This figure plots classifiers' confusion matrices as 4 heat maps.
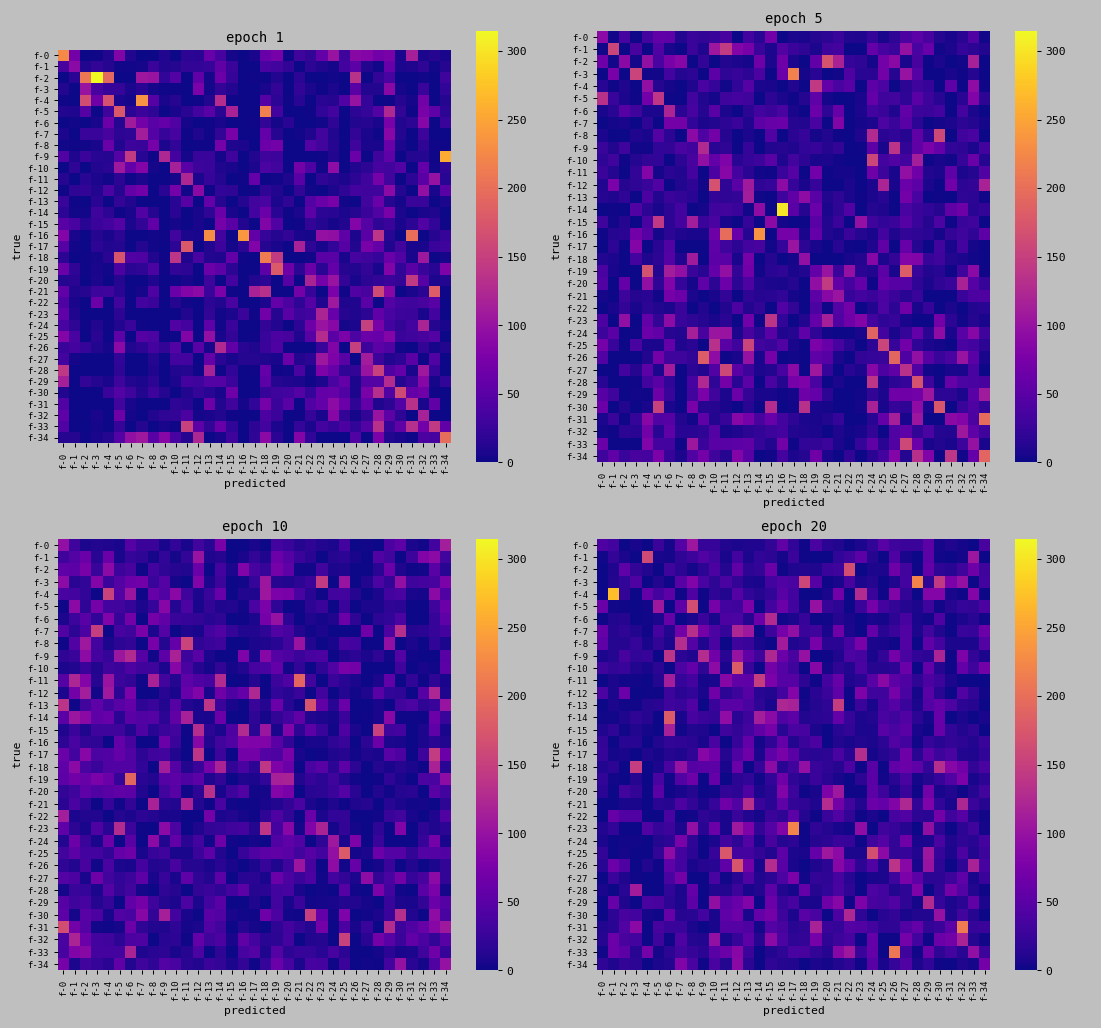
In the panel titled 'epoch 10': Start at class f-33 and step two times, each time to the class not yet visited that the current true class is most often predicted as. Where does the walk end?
f-19
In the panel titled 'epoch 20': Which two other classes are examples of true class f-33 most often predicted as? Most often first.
f-26, f-22
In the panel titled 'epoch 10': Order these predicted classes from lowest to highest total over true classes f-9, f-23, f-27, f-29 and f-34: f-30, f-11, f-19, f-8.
f-8, f-11, f-19, f-30
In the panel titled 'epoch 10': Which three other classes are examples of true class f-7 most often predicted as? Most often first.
f-3, f-30, f-27
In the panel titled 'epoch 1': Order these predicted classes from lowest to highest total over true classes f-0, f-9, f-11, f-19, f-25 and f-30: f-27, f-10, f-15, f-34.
f-10, f-15, f-27, f-34
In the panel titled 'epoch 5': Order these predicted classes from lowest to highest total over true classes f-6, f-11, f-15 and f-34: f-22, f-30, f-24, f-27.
f-22, f-30, f-24, f-27
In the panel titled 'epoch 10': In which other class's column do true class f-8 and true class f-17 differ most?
f-11
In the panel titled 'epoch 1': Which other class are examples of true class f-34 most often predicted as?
f-12
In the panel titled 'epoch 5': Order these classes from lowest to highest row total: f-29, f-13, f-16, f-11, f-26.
f-13, f-11, f-29, f-16, f-26
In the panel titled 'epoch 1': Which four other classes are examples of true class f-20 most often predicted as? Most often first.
f-31, f-22, f-24, f-23
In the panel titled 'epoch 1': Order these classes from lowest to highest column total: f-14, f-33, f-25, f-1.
f-1, f-25, f-33, f-14
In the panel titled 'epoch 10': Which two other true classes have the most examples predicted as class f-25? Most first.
f-32, f-3
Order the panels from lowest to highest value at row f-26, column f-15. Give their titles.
epoch 10, epoch 1, epoch 5, epoch 20
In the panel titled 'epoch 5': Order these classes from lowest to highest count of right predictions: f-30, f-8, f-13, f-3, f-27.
f-8, f-13, f-27, f-3, f-30
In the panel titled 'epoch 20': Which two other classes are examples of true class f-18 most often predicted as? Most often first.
f-3, f-30
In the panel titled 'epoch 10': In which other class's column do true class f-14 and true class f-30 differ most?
f-22
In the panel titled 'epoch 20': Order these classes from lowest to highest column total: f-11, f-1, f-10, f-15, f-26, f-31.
f-31, f-1, f-11, f-10, f-26, f-15
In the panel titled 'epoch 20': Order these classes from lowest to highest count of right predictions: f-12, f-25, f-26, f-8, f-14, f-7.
f-12, f-8, f-7, f-25, f-14, f-26
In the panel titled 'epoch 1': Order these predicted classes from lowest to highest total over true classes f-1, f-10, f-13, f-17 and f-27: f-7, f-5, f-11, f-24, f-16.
f-16, f-7, f-5, f-24, f-11
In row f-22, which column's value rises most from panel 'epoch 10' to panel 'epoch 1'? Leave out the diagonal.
f-24
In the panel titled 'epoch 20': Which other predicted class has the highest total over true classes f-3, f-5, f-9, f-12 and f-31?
f-32
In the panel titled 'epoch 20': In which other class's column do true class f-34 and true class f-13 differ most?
f-21
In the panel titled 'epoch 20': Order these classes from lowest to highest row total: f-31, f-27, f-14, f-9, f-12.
f-27, f-12, f-14, f-31, f-9
